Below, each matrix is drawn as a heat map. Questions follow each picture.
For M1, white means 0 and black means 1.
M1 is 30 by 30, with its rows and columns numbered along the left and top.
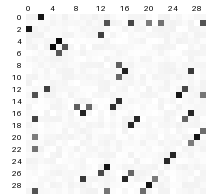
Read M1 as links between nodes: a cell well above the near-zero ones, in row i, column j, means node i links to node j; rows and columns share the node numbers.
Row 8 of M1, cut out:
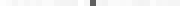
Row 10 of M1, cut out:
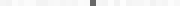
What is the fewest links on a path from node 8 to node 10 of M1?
2
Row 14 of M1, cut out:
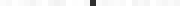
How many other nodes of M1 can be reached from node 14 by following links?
3
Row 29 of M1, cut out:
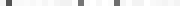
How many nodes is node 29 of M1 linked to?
3
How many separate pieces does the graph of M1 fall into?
8
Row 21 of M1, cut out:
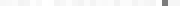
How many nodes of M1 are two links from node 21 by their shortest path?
2
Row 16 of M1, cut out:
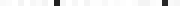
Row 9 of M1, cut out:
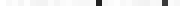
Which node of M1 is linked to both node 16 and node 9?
node 27
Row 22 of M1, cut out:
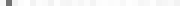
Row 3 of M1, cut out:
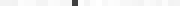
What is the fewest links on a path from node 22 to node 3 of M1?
5
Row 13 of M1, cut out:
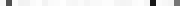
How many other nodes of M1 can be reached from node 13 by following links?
12
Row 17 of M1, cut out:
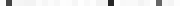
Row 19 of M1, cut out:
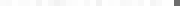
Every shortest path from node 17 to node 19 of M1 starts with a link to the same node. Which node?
node 1
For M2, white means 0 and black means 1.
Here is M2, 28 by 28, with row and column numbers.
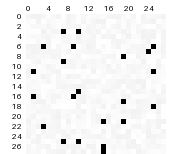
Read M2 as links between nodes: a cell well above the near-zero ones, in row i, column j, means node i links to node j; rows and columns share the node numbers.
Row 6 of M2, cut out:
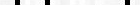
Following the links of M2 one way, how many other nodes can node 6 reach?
6
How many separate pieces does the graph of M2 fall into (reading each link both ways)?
10
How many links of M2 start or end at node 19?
3
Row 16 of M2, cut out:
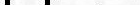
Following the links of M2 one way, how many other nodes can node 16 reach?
4
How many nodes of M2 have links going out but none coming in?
10
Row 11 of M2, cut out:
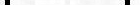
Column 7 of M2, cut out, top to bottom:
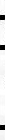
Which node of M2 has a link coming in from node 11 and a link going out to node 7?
node 25
